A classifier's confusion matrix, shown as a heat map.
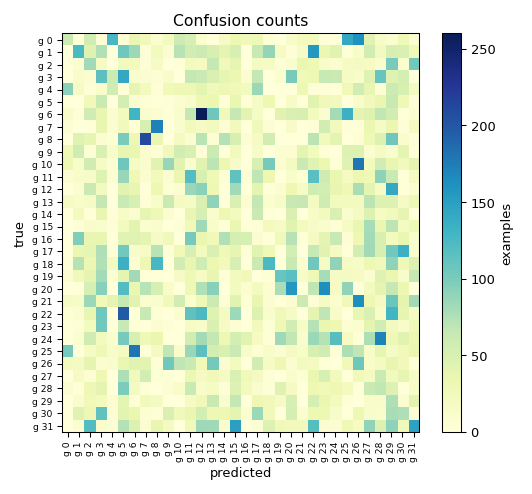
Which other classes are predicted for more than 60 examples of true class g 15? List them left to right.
g 12, g 27, g 29
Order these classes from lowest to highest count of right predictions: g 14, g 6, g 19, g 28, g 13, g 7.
g 14, g 7, g 28, g 13, g 19, g 6
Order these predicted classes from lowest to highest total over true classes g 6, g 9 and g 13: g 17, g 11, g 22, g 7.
g 7, g 22, g 17, g 11
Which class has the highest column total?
g 5
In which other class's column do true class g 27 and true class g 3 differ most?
g 20
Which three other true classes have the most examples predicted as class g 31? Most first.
g 2, g 21, g 19
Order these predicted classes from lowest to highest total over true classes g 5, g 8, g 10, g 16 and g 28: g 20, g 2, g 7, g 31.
g 31, g 20, g 2, g 7
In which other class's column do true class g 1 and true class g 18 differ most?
g 8
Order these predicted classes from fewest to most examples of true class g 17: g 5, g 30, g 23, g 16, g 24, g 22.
g 16, g 24, g 23, g 22, g 5, g 30
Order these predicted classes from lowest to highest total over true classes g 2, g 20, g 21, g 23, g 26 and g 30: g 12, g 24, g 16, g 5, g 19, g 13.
g 16, g 24, g 19, g 12, g 5, g 13
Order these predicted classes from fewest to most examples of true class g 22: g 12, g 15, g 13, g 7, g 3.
g 13, g 7, g 15, g 3, g 12
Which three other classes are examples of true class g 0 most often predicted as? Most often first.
g 26, g 25, g 4
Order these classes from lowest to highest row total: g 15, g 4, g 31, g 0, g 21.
g 15, g 4, g 0, g 21, g 31
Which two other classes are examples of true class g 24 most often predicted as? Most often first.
g 28, g 5
